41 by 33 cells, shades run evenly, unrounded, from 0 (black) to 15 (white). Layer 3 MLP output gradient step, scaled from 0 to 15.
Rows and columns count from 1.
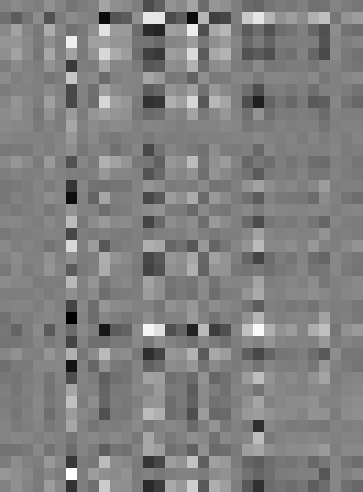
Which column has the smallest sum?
14
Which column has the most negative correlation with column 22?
6
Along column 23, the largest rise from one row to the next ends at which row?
2
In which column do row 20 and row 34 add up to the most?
24
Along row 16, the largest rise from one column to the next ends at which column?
8
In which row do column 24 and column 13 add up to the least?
9
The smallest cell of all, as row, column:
27, 7
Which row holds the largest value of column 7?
40
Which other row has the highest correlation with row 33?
18
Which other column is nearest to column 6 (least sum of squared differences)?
31
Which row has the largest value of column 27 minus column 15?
3
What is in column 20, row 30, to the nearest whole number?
10
